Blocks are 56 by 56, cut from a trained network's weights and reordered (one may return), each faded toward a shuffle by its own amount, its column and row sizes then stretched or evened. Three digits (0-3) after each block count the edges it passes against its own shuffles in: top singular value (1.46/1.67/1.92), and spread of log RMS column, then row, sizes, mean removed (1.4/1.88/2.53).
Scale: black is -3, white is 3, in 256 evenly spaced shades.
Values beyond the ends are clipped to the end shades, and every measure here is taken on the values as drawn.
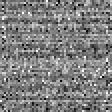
2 1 0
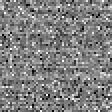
0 0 0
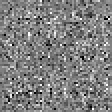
0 2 2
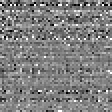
1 0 3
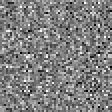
1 1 2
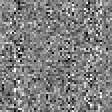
0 3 1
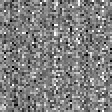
0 2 0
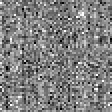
1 1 1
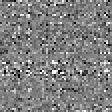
0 2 3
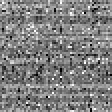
2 2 0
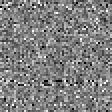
0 0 2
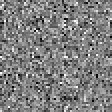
1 1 1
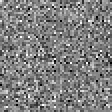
0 2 2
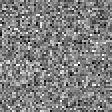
1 0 1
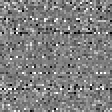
0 0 3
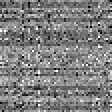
3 2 0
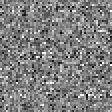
0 0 2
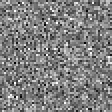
1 0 1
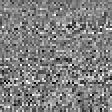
2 0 3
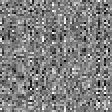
2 3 1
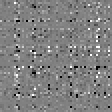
0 3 3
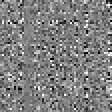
1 3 2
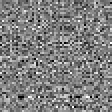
3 0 2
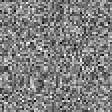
3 0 0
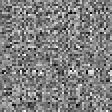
3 1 2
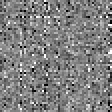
1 3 1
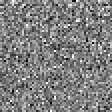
0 0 0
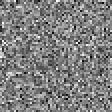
1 0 1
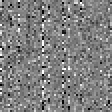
0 3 0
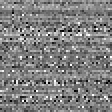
1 0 3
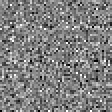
2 0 2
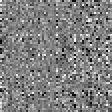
0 3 2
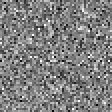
1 0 1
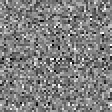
0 1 2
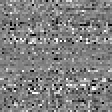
0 1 3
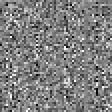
0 3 0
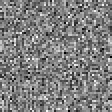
1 0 0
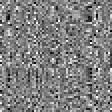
3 3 1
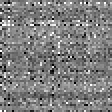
1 2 2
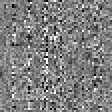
2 3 0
